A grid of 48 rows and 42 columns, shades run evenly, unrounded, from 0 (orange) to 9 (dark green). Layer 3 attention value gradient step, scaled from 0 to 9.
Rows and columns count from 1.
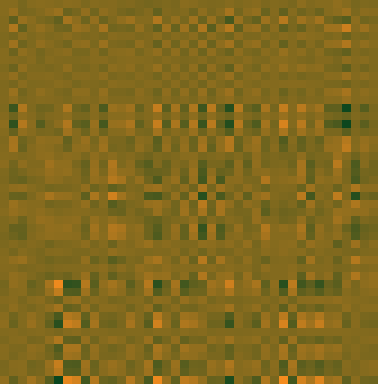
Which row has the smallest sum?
48
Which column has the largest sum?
23
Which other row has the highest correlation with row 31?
35
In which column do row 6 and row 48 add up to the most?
7
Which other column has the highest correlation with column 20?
24
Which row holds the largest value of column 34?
36
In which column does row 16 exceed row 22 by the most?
39
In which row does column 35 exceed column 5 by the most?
25
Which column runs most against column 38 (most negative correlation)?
17
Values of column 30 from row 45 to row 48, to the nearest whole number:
4 5 5 3
